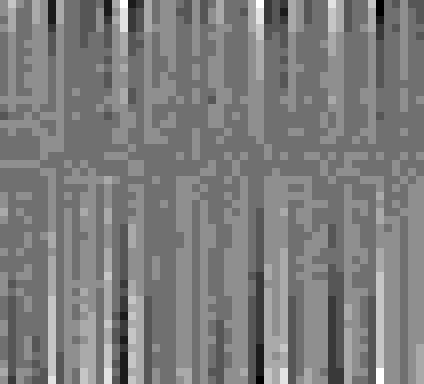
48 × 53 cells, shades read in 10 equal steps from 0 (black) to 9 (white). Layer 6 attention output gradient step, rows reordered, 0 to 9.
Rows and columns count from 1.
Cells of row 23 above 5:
1
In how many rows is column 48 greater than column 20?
26
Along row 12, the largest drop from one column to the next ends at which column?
17
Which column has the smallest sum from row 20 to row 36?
33
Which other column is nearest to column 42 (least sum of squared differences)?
16
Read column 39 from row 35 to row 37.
5 5 5
